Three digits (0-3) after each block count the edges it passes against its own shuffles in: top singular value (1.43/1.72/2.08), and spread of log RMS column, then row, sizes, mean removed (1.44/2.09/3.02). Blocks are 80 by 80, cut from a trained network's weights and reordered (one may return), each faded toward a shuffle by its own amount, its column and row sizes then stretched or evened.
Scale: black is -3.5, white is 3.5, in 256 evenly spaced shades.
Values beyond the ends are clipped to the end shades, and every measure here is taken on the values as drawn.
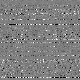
3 0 3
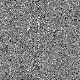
0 2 0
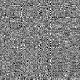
3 1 1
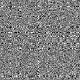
3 1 2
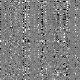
3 3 1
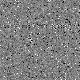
1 0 0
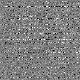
1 1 3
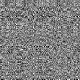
3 1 2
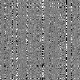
2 3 1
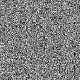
1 1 0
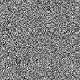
3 1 0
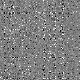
2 2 1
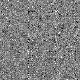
1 1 0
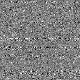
0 0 2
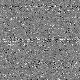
1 0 2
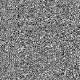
2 1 1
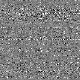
0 1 3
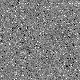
0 0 0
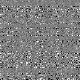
0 2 3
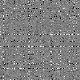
2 2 2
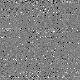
0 1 2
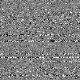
1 0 3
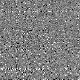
2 1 1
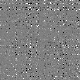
1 2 2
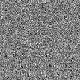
2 0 0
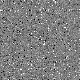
0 1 0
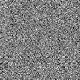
2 0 1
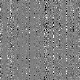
1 3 1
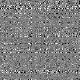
2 2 3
